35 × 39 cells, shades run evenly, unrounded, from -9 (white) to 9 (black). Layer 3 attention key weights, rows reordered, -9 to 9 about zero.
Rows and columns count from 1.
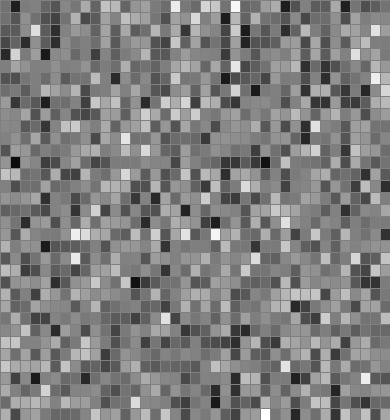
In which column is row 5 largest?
5
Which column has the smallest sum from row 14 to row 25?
29
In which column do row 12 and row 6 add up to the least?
13
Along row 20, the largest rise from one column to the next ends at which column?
20
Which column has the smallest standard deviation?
7
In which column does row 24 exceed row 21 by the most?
14
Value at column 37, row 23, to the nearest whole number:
4
